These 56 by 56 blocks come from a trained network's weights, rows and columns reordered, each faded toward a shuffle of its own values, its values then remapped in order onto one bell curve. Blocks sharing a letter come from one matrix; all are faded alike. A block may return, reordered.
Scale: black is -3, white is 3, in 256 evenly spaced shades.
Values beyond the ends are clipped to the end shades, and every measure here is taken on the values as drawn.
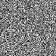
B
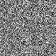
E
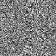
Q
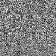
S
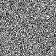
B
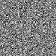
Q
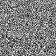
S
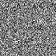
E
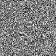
Q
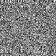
Q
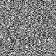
E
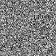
Q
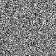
Q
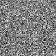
E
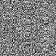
E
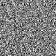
S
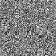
Q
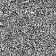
S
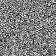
B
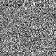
S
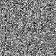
S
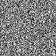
B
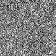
Q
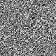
B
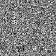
S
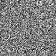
B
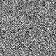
E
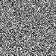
Q
